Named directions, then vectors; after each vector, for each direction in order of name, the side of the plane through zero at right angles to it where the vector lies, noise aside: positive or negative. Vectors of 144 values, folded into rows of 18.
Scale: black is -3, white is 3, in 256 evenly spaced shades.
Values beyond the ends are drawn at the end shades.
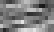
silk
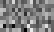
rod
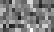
positive, positive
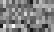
negative, negative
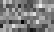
negative, negative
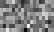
positive, negative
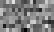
positive, negative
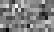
negative, positive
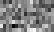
positive, positive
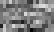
negative, negative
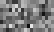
negative, positive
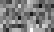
positive, positive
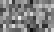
negative, negative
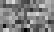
positive, negative
